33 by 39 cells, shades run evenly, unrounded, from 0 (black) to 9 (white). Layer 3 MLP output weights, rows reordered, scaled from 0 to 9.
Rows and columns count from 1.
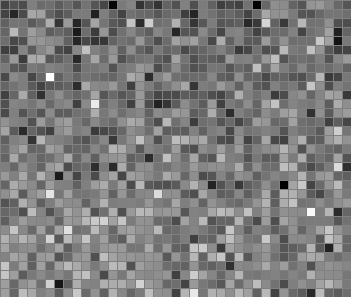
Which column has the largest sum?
30
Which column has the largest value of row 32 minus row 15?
6
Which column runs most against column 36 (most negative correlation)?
38
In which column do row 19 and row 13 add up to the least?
35
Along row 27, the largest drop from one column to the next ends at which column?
7
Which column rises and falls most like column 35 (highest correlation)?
10
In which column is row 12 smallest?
18
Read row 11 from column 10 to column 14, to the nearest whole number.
4 6 3 4 3
